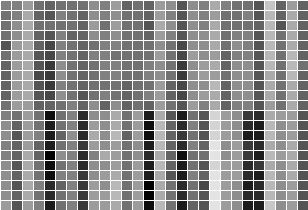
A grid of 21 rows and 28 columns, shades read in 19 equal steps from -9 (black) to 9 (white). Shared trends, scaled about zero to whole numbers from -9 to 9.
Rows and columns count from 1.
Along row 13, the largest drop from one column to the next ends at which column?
14
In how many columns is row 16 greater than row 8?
13
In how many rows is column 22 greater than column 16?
17
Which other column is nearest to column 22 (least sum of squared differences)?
10
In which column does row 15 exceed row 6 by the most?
20
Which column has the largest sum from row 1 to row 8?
25
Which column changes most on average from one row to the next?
5
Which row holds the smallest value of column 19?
19
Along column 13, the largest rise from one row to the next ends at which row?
12
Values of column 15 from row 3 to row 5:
3 2 1
